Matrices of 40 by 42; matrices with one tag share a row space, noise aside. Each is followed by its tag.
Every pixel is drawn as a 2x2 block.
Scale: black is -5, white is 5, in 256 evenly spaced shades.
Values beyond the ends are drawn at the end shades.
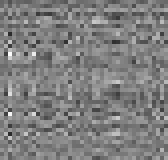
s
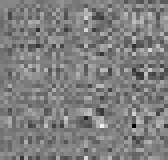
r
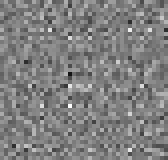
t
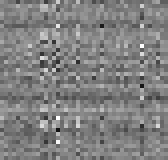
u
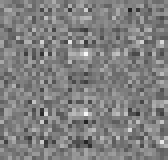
t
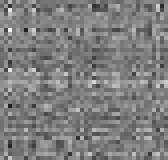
s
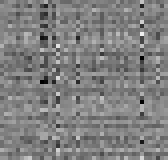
u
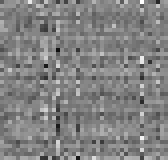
u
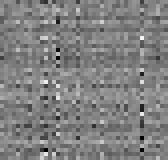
u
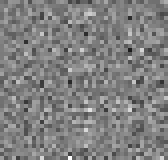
t
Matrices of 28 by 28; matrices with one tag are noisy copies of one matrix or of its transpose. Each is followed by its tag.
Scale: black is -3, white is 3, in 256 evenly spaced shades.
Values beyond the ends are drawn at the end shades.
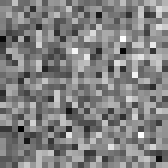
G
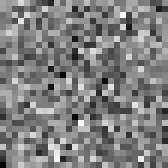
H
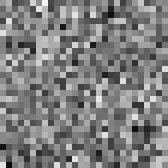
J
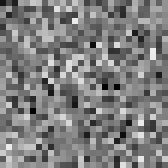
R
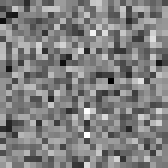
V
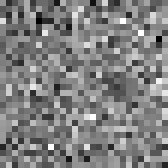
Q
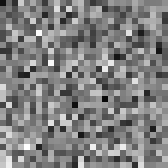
R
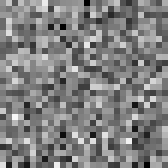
J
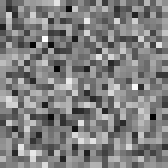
V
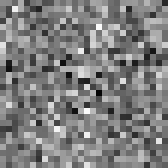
V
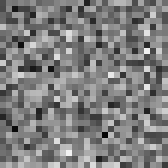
Q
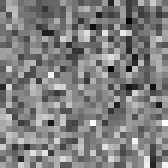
G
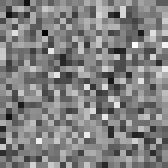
V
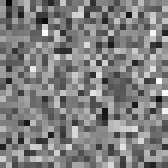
Q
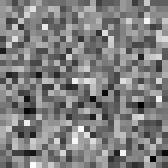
H
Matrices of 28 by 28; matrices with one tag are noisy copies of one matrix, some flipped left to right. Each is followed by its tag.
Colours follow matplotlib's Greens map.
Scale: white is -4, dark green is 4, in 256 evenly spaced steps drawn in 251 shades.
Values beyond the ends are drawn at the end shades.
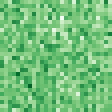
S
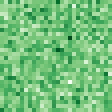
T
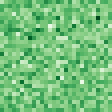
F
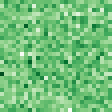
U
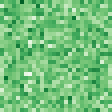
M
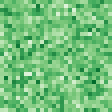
M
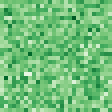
M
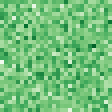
U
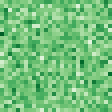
U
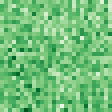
S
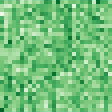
T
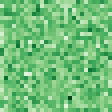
M
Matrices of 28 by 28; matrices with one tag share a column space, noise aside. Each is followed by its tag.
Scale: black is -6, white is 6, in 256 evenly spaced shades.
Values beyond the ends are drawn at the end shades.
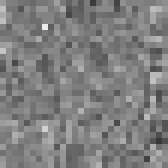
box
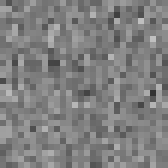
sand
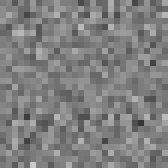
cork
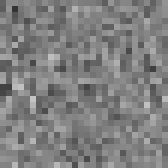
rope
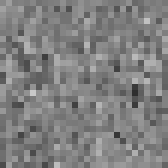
rope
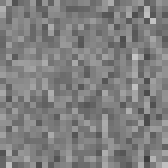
sand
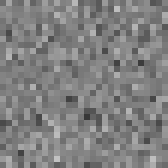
cork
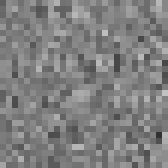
box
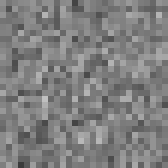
box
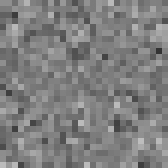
cork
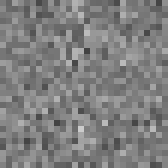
cork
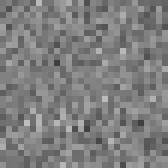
cork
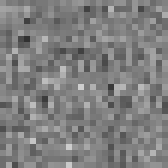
rope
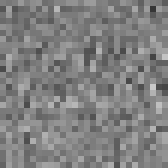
rope
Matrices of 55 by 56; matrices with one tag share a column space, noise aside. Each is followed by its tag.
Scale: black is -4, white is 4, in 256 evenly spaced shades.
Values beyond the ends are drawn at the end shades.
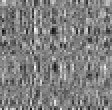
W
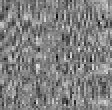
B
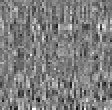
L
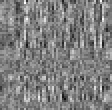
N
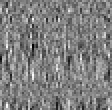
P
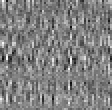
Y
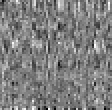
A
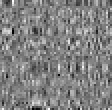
W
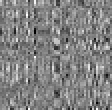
W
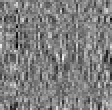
P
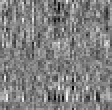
N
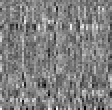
L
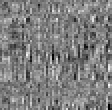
P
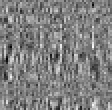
P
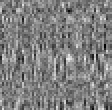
P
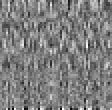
A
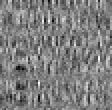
Y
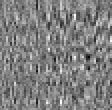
B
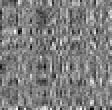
W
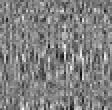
P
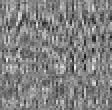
B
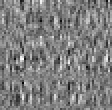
Y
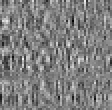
Y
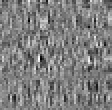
Y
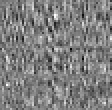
B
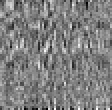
A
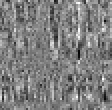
N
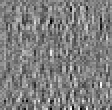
L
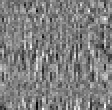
P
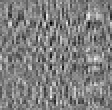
B
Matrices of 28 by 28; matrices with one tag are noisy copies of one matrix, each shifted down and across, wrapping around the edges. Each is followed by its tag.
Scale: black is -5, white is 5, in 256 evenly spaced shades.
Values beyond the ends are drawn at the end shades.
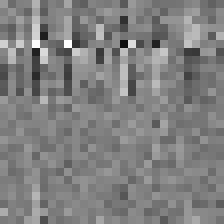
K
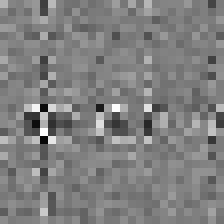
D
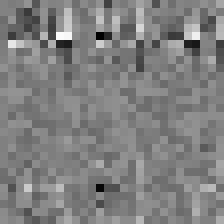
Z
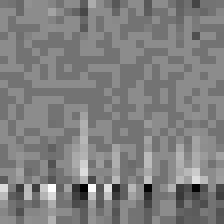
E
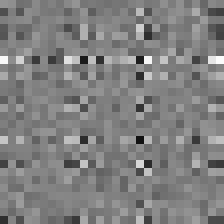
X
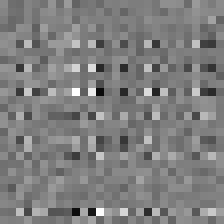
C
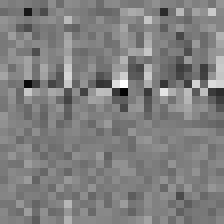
Z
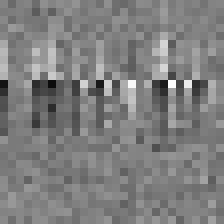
E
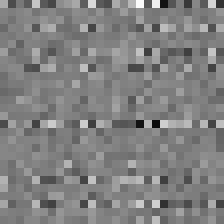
C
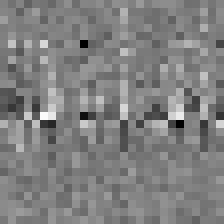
Z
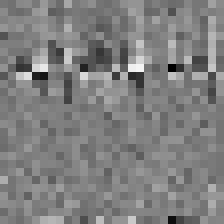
Z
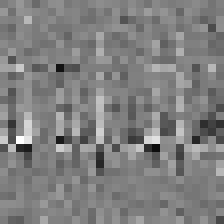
Z
